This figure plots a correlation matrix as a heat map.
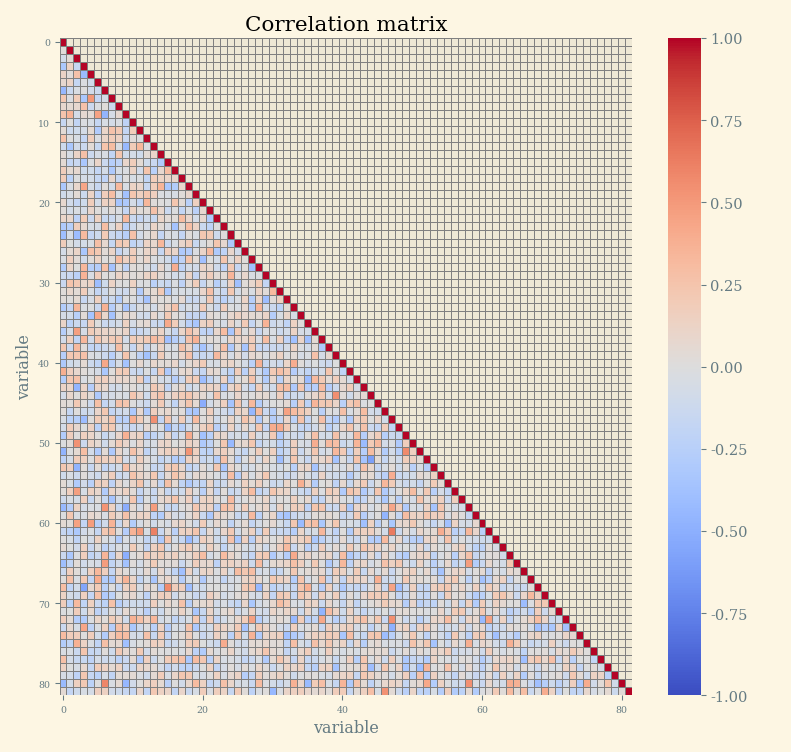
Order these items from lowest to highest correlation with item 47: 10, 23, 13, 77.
23, 77, 10, 13
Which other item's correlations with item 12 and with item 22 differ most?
39
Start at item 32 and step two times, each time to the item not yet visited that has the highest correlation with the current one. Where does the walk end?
81
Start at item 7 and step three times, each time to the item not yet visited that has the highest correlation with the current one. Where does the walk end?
2
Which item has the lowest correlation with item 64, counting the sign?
9
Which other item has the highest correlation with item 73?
3
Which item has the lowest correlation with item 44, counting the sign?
52
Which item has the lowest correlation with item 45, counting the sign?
20
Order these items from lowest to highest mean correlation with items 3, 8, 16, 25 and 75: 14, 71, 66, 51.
71, 66, 51, 14
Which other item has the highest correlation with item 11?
61
